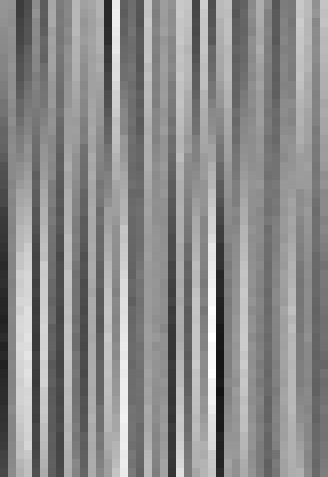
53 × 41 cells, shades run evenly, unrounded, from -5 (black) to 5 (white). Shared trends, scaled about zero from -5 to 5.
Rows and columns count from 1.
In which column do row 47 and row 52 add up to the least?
28
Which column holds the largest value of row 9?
15
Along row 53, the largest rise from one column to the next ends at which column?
23
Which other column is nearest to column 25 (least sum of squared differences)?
3
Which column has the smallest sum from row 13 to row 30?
1
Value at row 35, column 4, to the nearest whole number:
4
